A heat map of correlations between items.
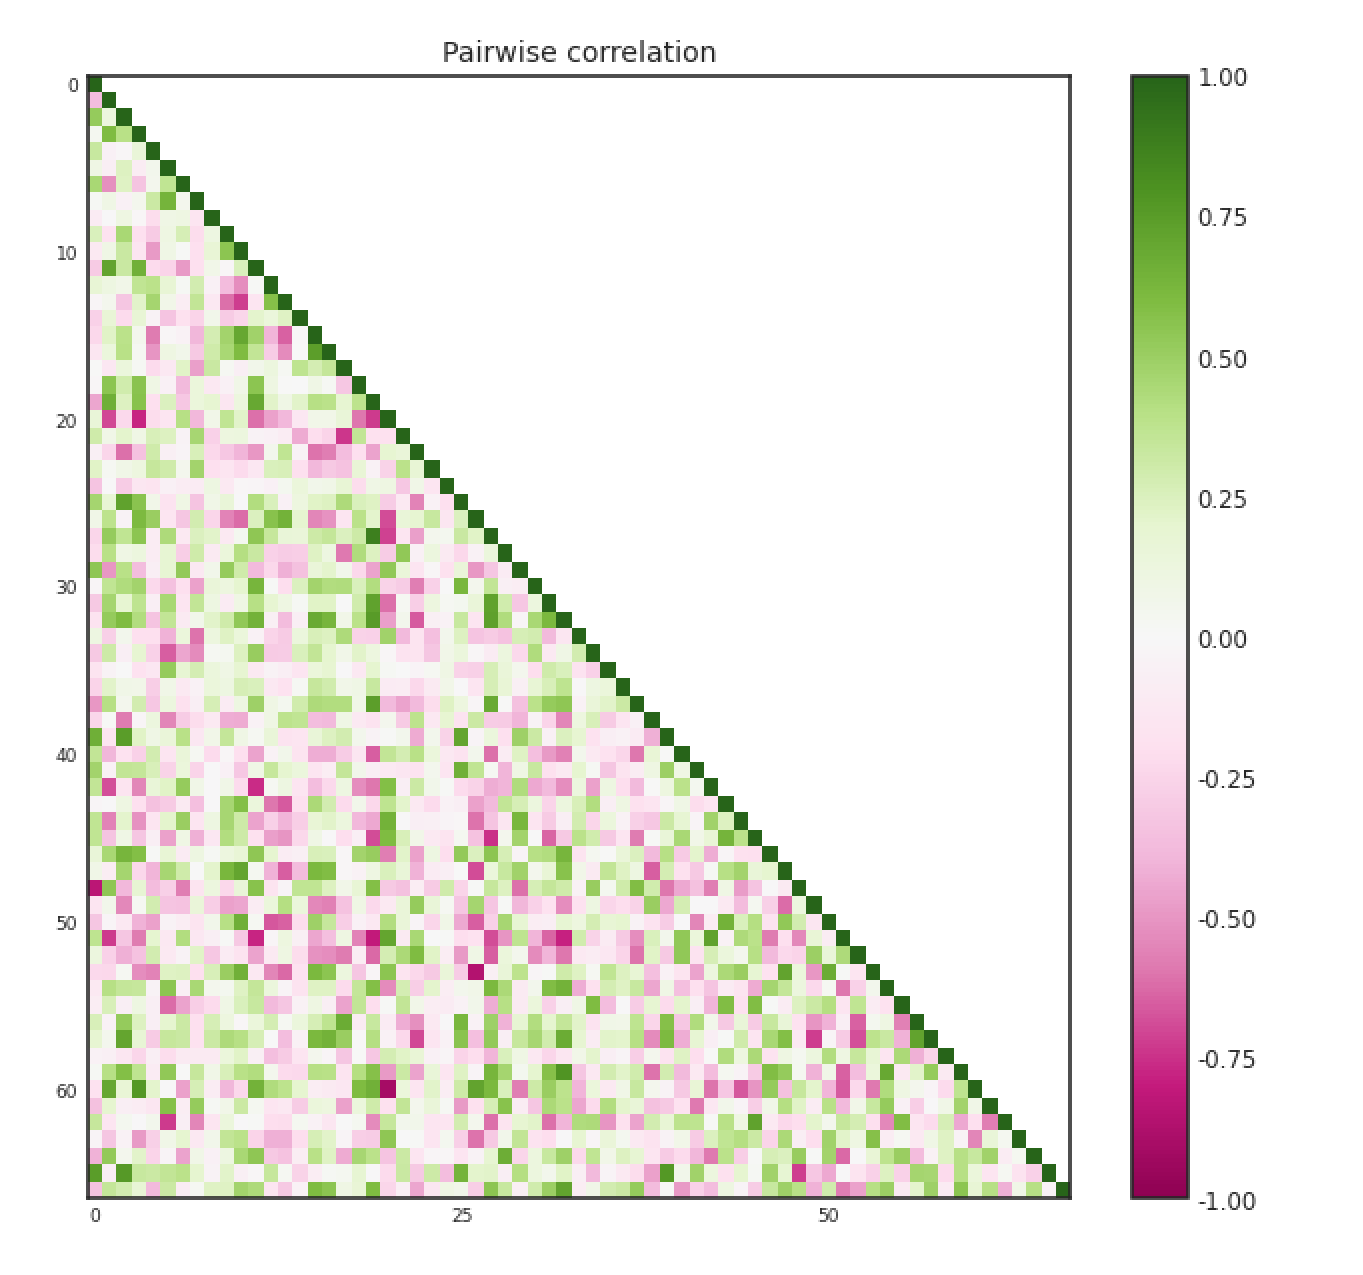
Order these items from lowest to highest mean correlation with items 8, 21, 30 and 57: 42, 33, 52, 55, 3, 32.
52, 42, 55, 33, 3, 32
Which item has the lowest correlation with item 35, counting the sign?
62
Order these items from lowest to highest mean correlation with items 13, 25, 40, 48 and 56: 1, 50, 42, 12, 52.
50, 52, 42, 1, 12
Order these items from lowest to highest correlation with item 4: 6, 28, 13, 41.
28, 6, 41, 13
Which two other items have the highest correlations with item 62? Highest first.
45, 55
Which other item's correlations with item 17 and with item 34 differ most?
55
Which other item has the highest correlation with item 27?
19
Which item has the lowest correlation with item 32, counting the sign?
51
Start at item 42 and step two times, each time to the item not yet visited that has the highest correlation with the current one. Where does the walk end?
20
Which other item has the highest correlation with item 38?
49
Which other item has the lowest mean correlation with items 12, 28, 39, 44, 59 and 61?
38
